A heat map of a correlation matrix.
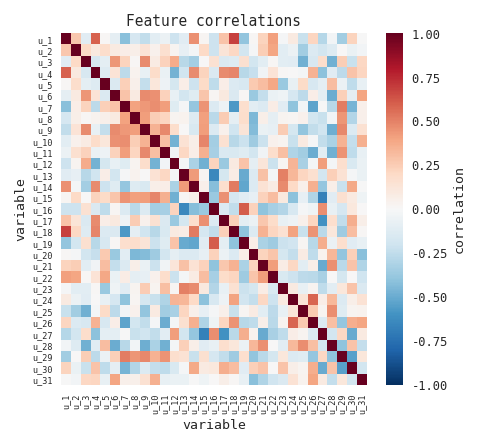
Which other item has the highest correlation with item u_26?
u_24
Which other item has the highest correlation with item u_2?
u_22
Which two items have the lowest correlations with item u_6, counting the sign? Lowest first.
u_28, u_20
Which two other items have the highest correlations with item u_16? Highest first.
u_19, u_27
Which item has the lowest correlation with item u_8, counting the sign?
u_20
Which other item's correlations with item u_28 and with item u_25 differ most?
u_21
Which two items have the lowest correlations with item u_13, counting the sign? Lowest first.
u_16, u_19
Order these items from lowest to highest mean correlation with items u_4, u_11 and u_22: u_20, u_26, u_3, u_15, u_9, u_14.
u_26, u_20, u_3, u_9, u_14, u_15
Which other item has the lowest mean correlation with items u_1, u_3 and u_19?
u_13
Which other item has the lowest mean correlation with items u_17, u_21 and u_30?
u_27
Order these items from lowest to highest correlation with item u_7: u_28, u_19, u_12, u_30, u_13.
u_30, u_28, u_12, u_13, u_19
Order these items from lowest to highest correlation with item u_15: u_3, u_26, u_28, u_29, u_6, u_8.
u_26, u_28, u_3, u_29, u_6, u_8
